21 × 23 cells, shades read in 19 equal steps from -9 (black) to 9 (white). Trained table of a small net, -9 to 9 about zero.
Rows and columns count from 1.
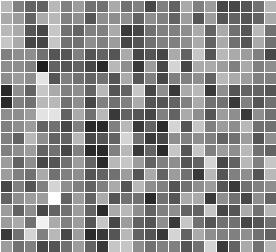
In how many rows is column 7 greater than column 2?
10
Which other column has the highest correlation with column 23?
18
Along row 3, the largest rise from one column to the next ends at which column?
5
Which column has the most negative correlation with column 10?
4
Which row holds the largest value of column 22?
3
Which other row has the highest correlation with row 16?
9
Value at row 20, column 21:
1
